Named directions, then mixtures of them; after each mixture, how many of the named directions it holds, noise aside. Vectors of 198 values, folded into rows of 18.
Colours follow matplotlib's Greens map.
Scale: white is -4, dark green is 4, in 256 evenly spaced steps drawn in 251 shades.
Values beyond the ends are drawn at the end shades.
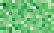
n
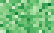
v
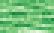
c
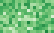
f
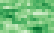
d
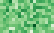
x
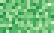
three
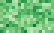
three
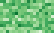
three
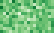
four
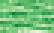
one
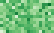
one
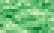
two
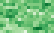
four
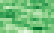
two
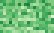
two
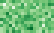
three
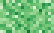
two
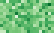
one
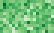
two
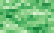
two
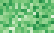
two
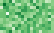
three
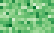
three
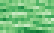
one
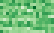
three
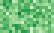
three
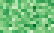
two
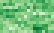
three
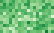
one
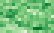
four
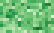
four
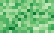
four
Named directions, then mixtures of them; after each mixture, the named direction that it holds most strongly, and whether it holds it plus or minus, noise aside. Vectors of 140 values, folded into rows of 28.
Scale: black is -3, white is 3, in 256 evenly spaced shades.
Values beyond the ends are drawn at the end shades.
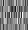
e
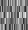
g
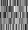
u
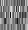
e, minus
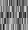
g, minus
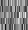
g, plus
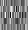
e, minus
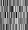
u, plus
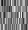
g, plus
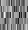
g, minus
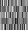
u, minus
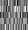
u, plus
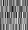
e, plus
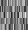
g, plus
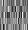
e, plus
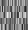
g, plus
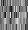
u, plus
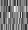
u, plus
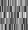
g, plus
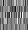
e, plus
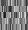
u, plus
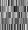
u, minus
